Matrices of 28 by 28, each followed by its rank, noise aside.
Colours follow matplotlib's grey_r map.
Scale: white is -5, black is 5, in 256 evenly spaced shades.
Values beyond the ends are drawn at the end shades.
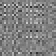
two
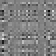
two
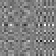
two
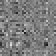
four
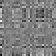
two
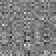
three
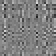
two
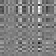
one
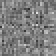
four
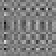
one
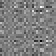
three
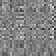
three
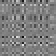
one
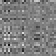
two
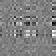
one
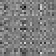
three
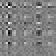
one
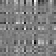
two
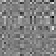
two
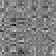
four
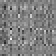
three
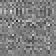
four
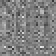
three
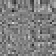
four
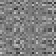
two
